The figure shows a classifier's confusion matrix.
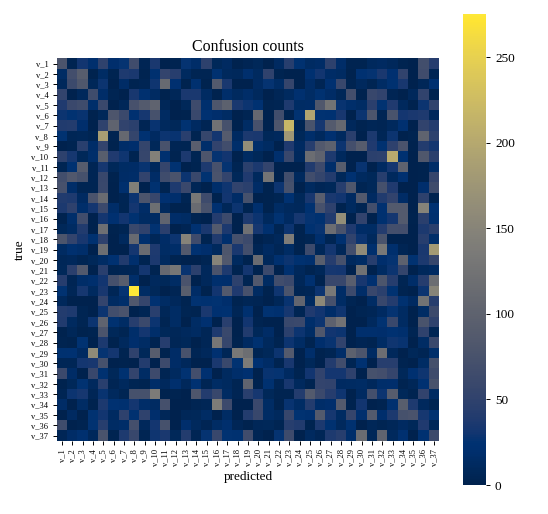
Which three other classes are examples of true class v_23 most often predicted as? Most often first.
v_8, v_37, v_27
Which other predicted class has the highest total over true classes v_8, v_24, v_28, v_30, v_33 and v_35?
v_5
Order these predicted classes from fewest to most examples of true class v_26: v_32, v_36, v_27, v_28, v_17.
v_32, v_17, v_36, v_27, v_28
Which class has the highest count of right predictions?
v_10
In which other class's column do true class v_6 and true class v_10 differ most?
v_33
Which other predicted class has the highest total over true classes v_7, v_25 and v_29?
v_23
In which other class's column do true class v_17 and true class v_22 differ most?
v_19
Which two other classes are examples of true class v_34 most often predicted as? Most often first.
v_16, v_28
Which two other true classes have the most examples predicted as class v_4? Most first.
v_29, v_14
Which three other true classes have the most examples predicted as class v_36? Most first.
v_15, v_24, v_8
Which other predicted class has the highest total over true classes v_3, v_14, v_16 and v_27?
v_28
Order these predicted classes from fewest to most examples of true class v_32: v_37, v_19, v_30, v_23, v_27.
v_30, v_23, v_27, v_37, v_19
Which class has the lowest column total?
v_35
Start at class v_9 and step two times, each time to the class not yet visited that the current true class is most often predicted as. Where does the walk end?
v_37
